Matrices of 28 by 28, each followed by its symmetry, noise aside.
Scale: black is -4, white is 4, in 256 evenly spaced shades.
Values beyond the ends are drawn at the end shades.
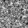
symmetric across the other diagonal.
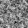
symmetric across the other diagonal.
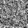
antisymmetric.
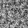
antisymmetric.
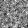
no symmetry.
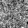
antisymmetric.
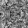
mirrored top to bottom.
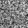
antisymmetric.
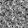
antisymmetric.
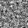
antisymmetric.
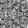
mirrored top to bottom.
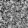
antisymmetric.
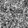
no symmetry.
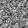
antisymmetric.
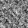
symmetric across the other diagonal.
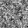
no symmetry.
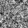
antisymmetric.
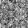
mirrored top to bottom.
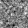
antisymmetric.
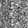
mirrored top to bottom.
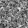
symmetric across the other diagonal.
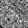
symmetric across the other diagonal.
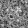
symmetric across the other diagonal.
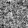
no symmetry.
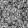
mirrored top to bottom.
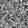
no symmetry.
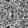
mirrored top to bottom.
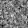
symmetric across the other diagonal.
